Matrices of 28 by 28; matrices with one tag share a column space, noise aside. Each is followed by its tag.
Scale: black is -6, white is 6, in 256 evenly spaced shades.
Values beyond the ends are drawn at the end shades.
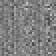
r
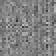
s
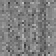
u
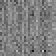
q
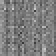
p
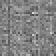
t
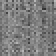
p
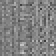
r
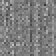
r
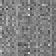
r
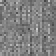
q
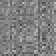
u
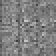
s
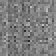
s
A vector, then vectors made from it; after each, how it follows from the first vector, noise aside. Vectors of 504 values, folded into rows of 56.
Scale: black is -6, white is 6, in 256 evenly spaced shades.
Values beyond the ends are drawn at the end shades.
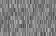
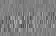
partly zeroed.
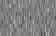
partly zeroed.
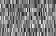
reversed, negated, scaled up.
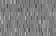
reversed, negated, partly zeroed.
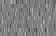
reversed, negated, partly zeroed.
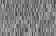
wrapped around, negated.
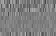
reversed, negated, partly zeroed.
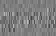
wrapped around, negated, partly zeroed.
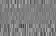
partly zeroed.
